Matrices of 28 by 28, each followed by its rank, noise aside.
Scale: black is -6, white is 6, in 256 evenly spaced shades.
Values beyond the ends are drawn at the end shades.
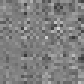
four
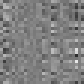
two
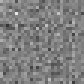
eight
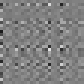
two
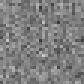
eight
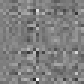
three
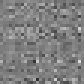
four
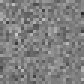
eight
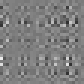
two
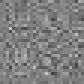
four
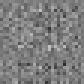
six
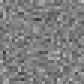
eight
